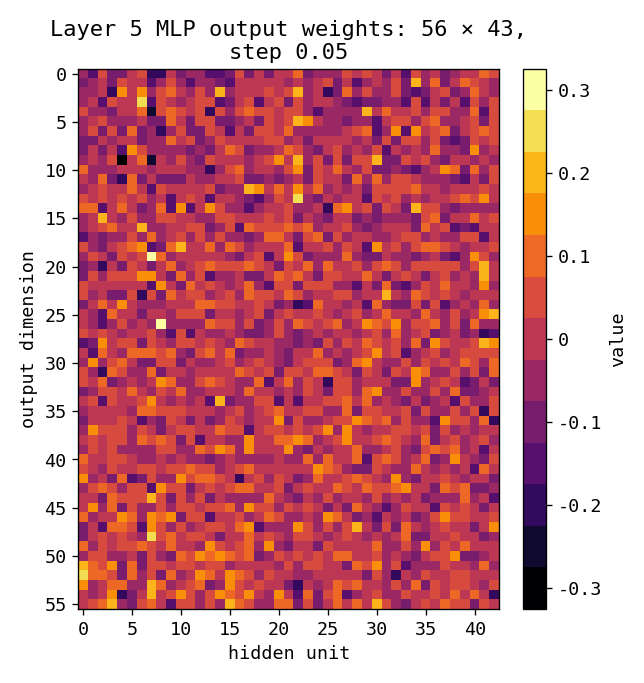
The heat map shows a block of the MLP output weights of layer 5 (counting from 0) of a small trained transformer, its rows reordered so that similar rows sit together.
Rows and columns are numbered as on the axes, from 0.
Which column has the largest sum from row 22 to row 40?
30
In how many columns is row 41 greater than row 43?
12
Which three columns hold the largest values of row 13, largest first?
22, 41, 39
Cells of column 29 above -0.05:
34
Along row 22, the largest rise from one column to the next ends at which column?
8
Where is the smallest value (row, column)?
9, 4
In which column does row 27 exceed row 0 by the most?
7
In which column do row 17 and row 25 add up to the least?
2
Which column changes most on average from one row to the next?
13
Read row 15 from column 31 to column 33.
-0.05 -0.05 -0.05
